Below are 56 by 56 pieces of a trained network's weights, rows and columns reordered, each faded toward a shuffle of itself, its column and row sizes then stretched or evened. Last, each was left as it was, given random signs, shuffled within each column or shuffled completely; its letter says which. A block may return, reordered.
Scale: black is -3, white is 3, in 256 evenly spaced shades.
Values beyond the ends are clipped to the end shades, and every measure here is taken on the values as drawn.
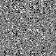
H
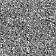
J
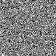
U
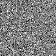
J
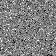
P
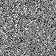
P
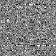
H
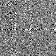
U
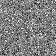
P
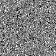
J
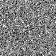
P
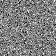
P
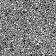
P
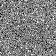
P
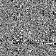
U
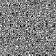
H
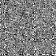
H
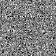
U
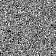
J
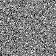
J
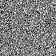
P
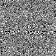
U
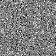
J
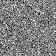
P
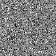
U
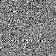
U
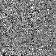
U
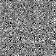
U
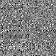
H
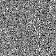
J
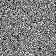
P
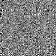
H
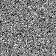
P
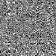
H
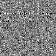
H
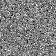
P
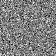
P
